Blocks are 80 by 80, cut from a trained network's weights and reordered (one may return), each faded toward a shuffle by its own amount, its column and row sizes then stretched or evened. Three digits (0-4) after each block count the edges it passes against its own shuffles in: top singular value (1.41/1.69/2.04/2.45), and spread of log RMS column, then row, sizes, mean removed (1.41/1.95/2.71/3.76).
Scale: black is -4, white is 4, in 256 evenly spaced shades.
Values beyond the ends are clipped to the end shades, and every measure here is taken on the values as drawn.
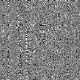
1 3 2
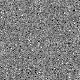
1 1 0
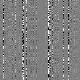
4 4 0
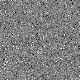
1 1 1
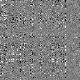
2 3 3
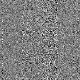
0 3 1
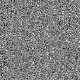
0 2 0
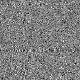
2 0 1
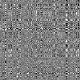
4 3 3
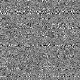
2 1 3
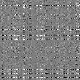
4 2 3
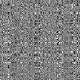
4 3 2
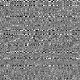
4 1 3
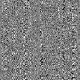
3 3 0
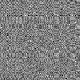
4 0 1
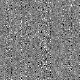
1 3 0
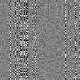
4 4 0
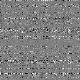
1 2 4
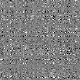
1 3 3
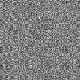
4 0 1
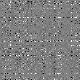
1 3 3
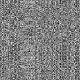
3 2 0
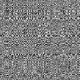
4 2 3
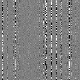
4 4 0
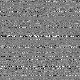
1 0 4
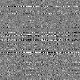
4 1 3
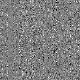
1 3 0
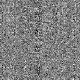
2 2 0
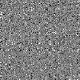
2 2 1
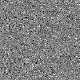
2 0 1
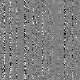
1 4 1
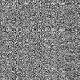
3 1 1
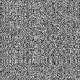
3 1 0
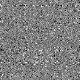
1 1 2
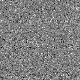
1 0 1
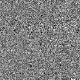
1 2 2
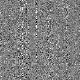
0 3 0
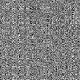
3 2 1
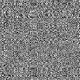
3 1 2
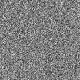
2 0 0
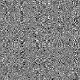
3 3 1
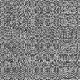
4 1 2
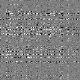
2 2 4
